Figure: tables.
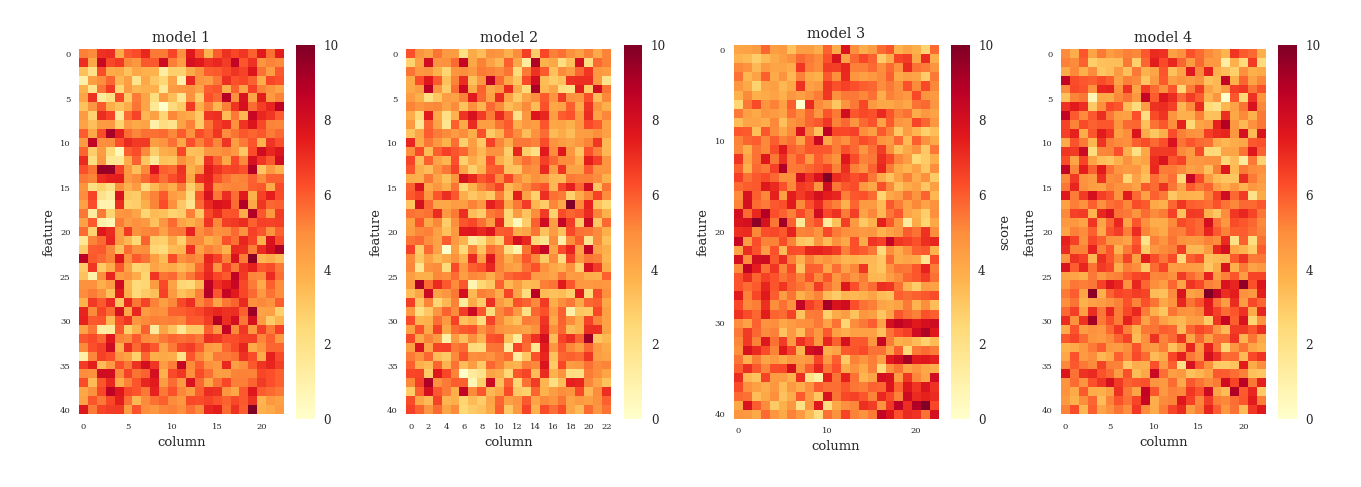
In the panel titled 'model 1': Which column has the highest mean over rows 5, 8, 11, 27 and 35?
16
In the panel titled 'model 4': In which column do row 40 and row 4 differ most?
13
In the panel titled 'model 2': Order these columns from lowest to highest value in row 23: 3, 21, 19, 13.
3, 19, 21, 13
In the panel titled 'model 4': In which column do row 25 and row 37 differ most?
20
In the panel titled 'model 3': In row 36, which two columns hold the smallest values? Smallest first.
9, 8
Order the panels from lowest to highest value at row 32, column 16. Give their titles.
model 2, model 4, model 1, model 3
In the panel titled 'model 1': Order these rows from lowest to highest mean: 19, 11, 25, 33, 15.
15, 11, 19, 25, 33
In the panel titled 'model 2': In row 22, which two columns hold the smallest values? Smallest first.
4, 12
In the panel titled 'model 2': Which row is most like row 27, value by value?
1
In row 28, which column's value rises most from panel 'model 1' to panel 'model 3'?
10
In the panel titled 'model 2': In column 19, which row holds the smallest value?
36
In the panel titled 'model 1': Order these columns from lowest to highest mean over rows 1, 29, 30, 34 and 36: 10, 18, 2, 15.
10, 18, 15, 2
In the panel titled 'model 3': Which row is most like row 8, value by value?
5
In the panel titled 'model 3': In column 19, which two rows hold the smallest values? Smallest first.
19, 33
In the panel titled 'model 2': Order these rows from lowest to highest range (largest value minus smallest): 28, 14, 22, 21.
14, 28, 21, 22
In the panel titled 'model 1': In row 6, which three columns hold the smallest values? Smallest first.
9, 8, 10
